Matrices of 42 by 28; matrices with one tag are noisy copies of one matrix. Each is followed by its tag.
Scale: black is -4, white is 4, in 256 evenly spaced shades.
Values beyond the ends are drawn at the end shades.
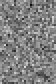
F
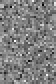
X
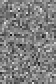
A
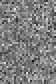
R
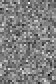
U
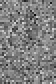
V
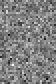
F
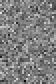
F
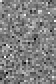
U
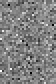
V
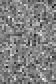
U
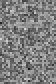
V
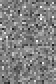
V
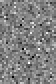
A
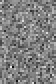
A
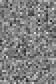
A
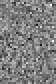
F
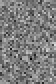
A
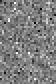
R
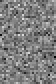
X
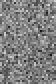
X
